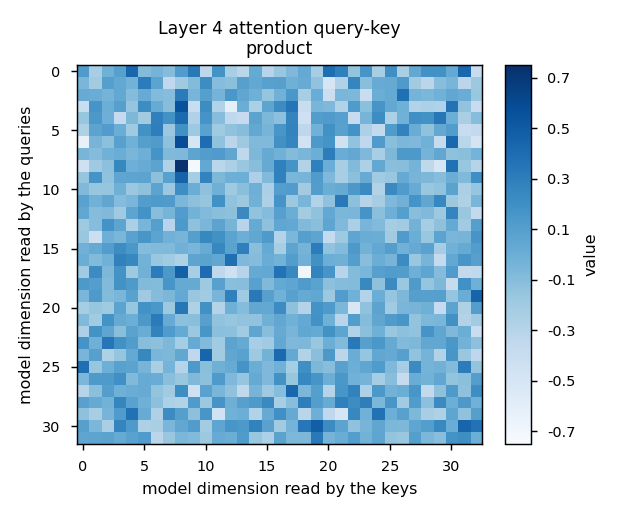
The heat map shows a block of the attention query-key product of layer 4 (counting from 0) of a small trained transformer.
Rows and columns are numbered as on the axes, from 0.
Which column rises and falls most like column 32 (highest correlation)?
12
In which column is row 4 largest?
8
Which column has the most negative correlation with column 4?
6
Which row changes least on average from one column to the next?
7
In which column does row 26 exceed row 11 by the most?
19
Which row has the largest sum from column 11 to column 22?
30
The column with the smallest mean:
9
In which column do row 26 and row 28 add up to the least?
26
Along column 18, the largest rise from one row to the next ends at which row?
18
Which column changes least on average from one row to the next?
15
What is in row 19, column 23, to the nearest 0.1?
-0.3
